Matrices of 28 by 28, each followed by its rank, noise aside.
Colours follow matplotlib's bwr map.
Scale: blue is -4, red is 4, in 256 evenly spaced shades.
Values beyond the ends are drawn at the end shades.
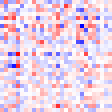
four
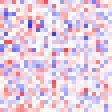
six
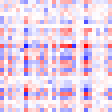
one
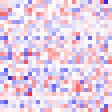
six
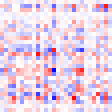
three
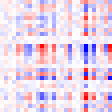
one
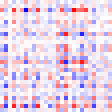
two
